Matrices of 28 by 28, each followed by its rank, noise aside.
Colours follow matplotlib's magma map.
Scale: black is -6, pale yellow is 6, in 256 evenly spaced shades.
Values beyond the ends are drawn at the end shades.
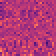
five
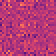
four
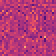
four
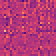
four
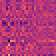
three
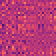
four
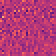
five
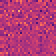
five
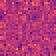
five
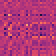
two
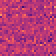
five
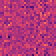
five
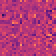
three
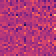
four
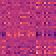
two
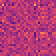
four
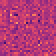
four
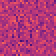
five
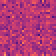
four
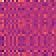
two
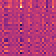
two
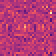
three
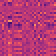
two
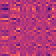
two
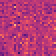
five
